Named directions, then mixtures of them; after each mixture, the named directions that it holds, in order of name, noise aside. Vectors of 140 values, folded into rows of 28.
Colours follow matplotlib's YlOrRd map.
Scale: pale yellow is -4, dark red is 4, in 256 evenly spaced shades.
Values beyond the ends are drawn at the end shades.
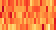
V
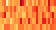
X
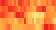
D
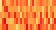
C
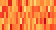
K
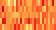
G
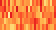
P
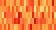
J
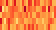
C, G, K.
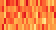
J, V, X.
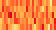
C, J, V.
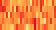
G, P, X.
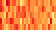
C, X.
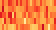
V.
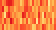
V, X.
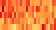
D, J, V.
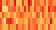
C, G, K.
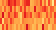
G, J, V.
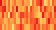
P.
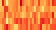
C, J, X.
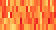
P, X.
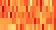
P, V.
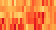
D, G, V.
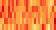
V.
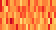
C, X.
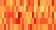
J.
